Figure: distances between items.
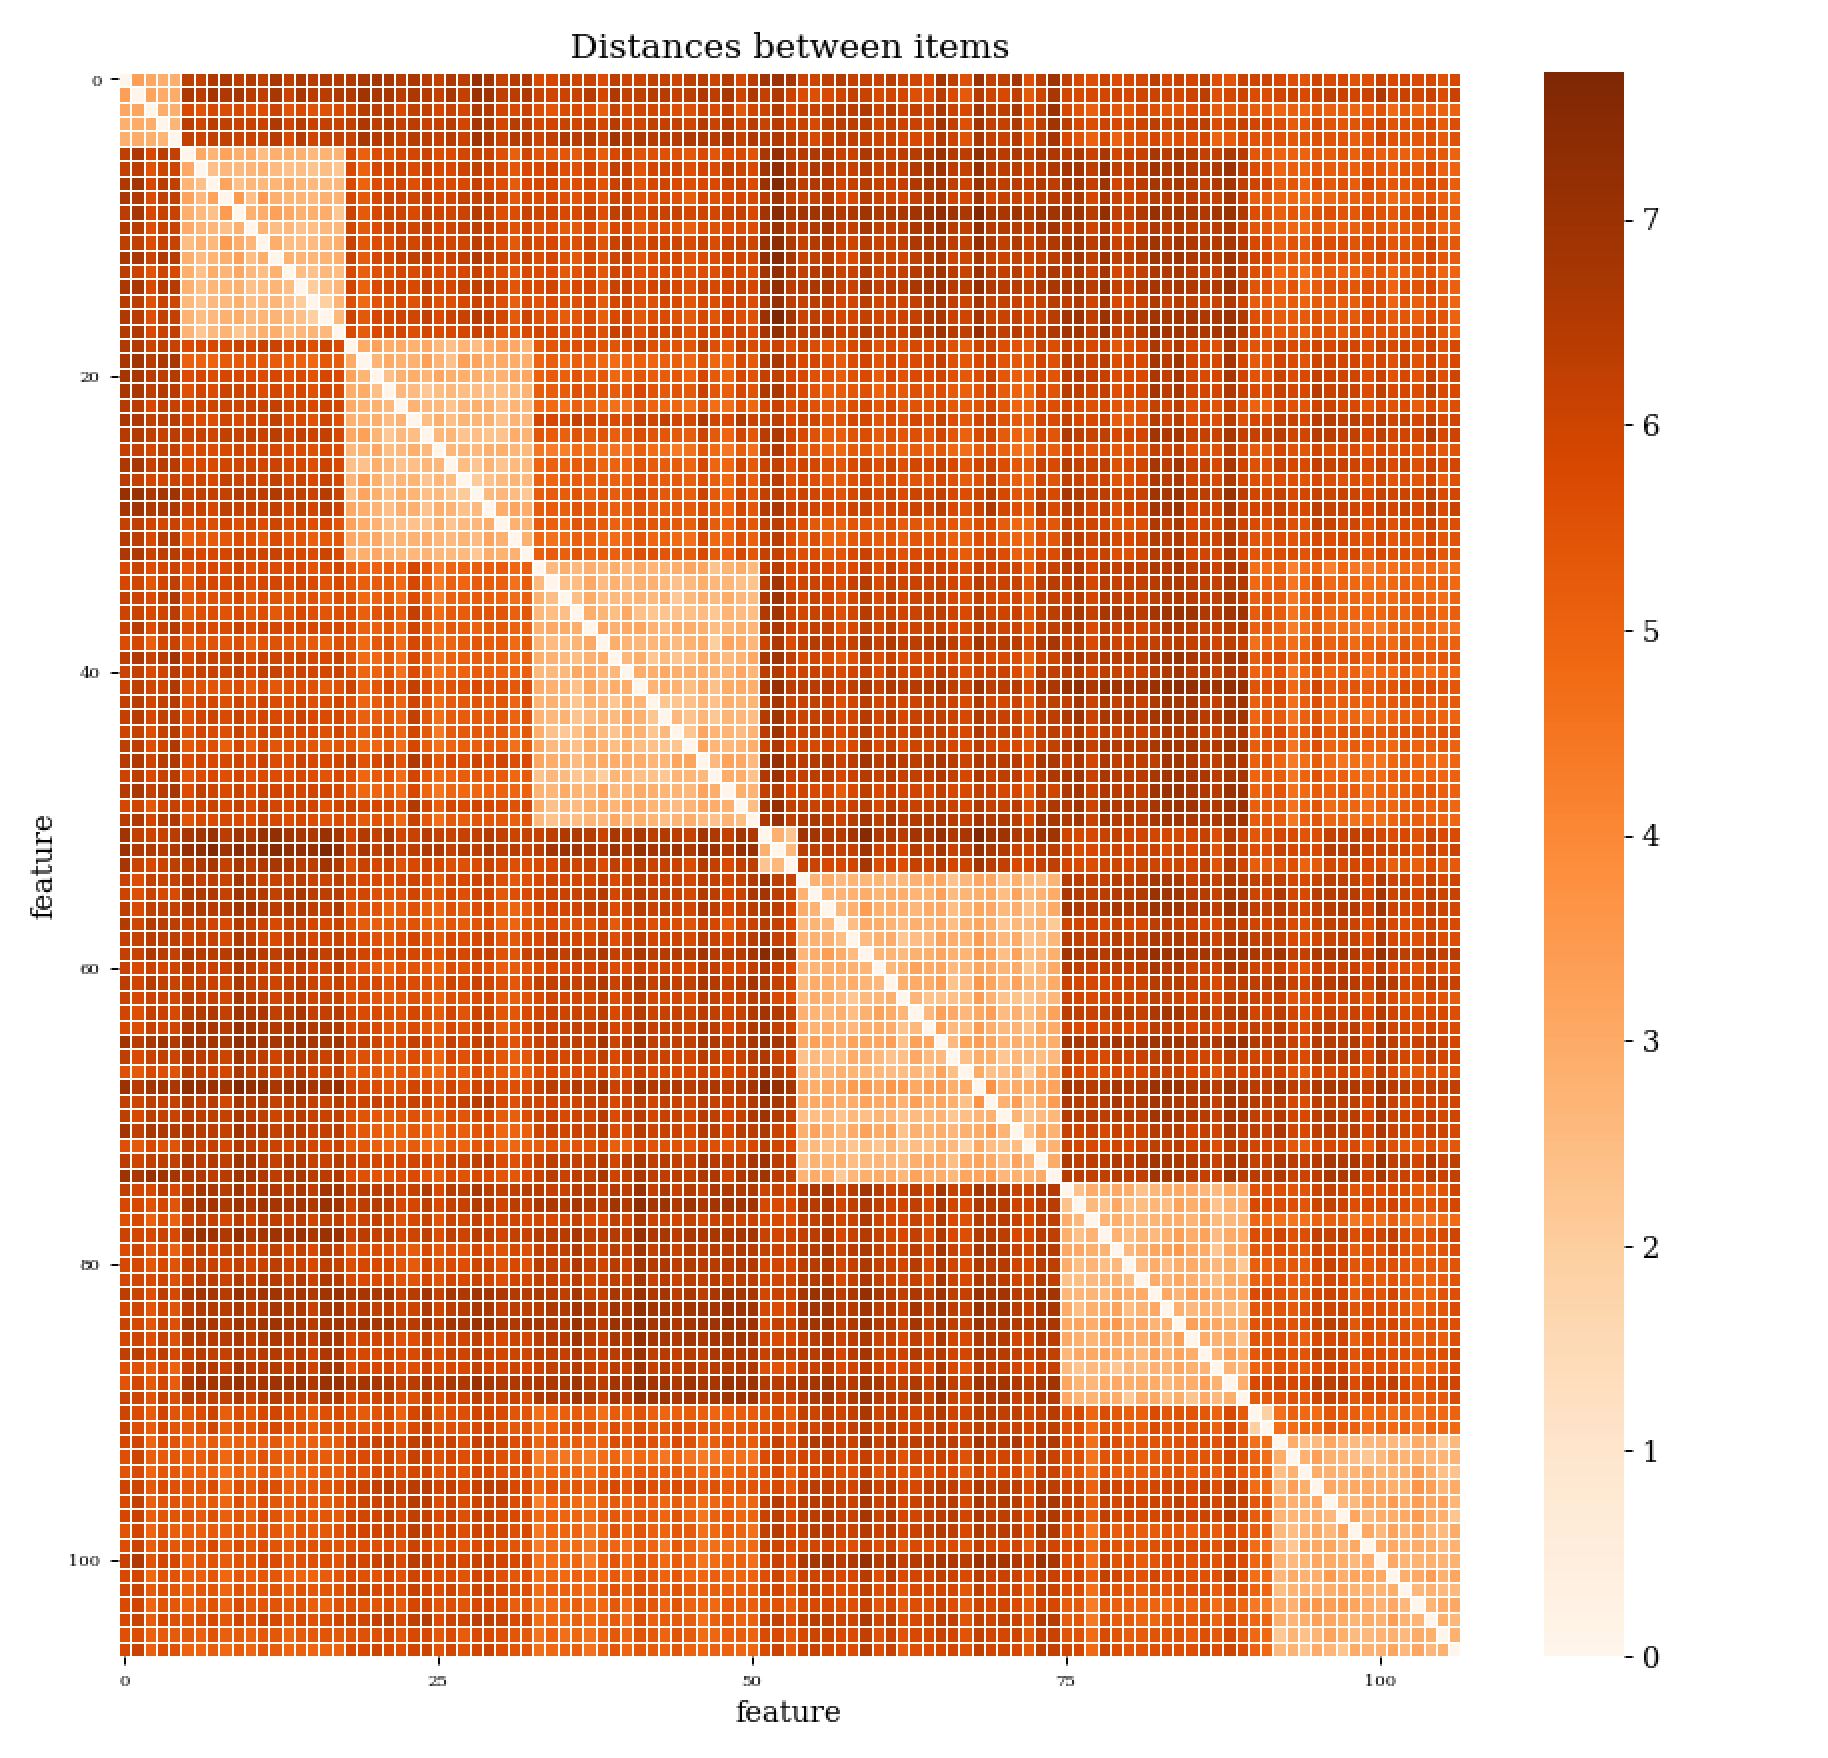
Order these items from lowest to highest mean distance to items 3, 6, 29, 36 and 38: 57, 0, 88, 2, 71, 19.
19, 2, 0, 57, 71, 88
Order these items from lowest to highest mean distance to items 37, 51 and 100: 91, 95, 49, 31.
95, 49, 91, 31
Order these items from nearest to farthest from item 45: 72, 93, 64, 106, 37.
37, 93, 106, 72, 64
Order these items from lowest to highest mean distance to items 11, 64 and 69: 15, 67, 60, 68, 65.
67, 60, 65, 68, 15
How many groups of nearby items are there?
9
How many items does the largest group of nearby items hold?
21
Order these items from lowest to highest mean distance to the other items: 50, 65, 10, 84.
50, 10, 65, 84
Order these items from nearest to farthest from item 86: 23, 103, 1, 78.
78, 103, 23, 1
